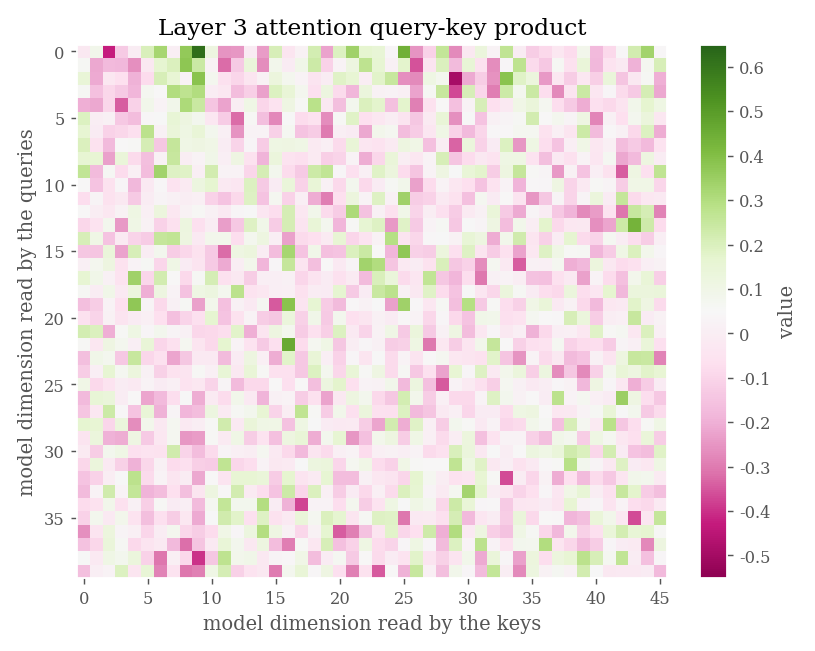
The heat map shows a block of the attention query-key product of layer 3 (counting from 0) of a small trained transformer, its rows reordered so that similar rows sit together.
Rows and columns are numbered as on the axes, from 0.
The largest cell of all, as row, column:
0, 9
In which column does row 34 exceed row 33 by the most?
14
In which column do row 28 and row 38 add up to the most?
11
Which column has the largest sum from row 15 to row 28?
16
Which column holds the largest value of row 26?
42
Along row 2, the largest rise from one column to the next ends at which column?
33
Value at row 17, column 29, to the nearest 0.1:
-0.2
